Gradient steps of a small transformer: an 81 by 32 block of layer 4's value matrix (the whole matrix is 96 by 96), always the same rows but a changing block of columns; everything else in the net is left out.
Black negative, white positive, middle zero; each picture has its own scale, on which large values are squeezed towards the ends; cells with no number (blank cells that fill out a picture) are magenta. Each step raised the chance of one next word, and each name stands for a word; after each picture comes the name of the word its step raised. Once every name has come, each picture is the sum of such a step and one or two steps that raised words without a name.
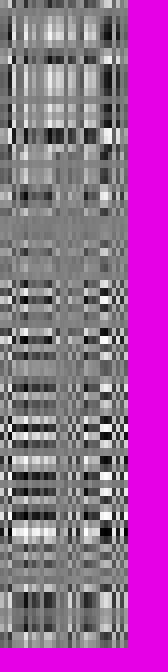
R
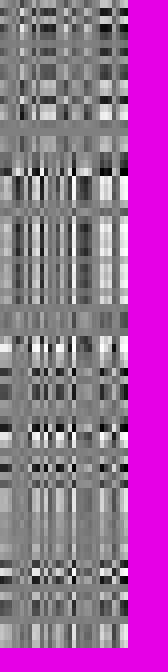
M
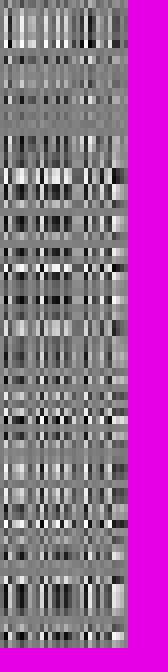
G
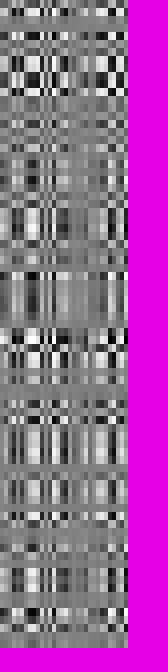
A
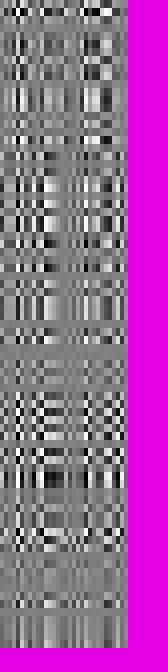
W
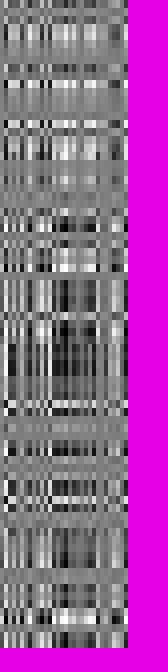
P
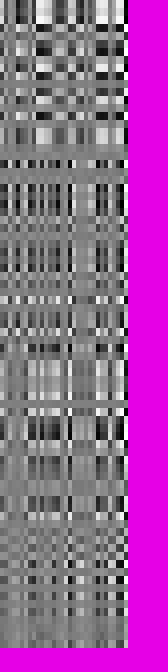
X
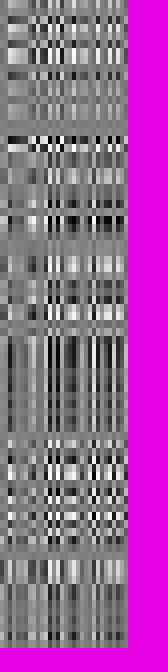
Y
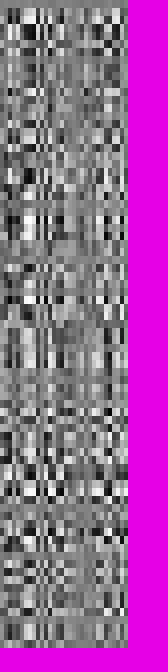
Y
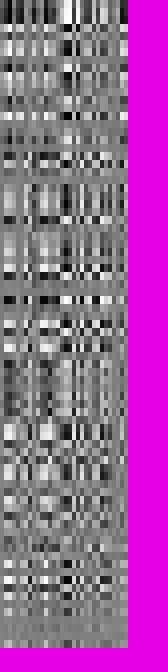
X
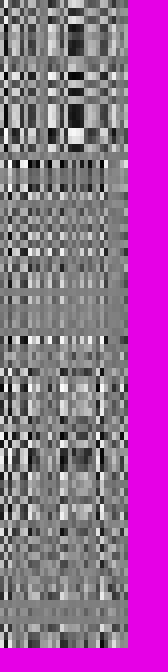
R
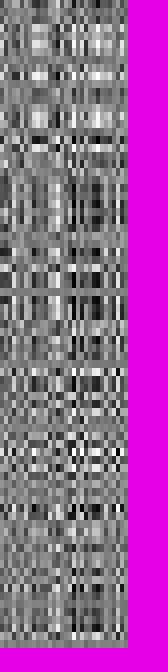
R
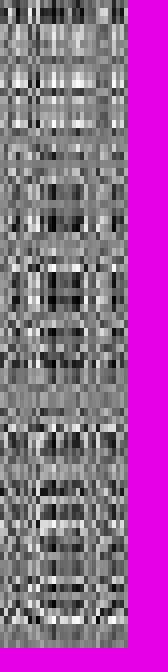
P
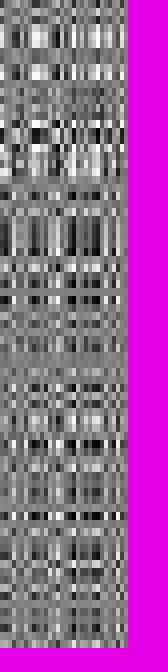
R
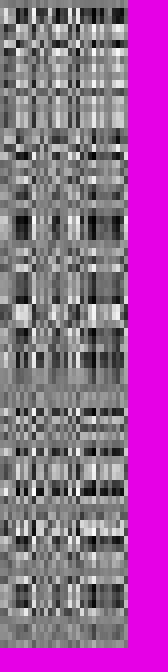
Y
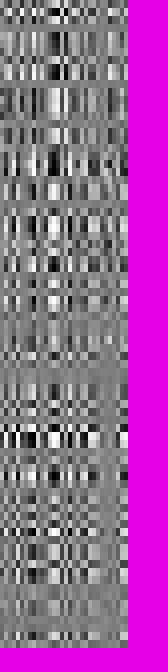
W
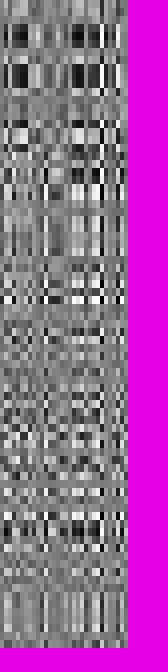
R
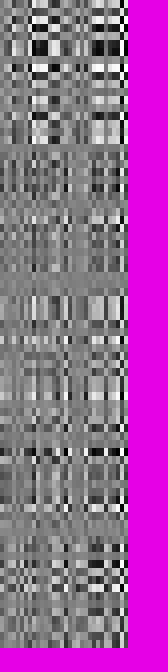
X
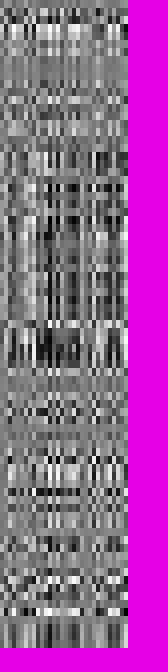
M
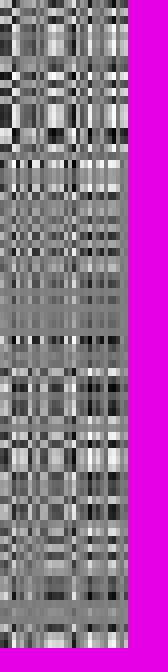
R
